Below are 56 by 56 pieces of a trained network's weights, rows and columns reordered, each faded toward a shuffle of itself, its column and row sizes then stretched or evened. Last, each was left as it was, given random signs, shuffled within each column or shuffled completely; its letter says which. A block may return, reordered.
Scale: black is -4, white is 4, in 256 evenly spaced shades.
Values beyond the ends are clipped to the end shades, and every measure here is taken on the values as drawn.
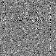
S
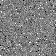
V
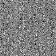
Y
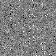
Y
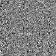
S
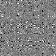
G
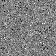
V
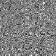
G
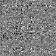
S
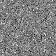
V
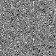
Y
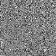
S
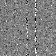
Y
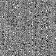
Y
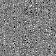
Y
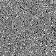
Y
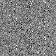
Y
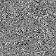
S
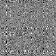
G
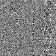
Y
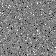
V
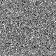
V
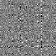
G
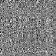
G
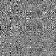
G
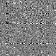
G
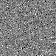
V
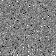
V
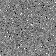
V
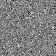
V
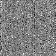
Y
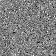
V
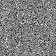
V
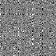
G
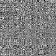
G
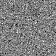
V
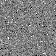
V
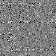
S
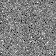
V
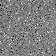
V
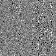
Y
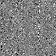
Y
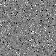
V
